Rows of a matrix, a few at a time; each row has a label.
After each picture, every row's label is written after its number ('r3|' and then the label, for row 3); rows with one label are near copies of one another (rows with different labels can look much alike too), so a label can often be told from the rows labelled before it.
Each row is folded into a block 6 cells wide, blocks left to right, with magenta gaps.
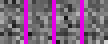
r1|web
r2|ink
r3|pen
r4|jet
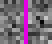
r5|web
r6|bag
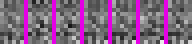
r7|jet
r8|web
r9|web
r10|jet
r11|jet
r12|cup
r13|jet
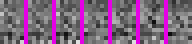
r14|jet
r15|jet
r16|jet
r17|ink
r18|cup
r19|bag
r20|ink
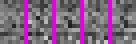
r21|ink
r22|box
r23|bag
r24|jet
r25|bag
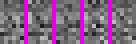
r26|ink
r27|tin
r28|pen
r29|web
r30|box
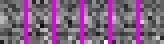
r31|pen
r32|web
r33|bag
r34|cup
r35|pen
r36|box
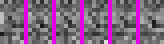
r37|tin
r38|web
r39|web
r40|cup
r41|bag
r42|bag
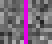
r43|jet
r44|bag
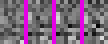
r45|cup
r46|tin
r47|tin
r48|web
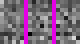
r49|jet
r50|ink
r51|box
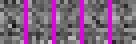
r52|web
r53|jet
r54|tin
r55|bag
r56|pen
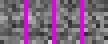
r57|pen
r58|cup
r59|bag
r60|ink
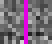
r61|jet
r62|box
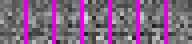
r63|box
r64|cup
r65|pen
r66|tin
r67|box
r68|tin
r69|ink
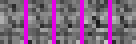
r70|pen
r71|pen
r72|pen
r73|bag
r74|pen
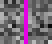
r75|web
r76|cup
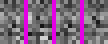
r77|web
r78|tin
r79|web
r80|bag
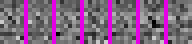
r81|box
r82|box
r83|ink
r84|jet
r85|ink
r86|bag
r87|pen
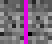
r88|ink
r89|ink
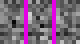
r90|bag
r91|tin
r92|cup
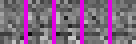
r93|jet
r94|tin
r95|tin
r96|box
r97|cup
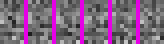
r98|bag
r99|tin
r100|cup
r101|pen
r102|jet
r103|box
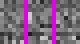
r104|jet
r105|tin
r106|box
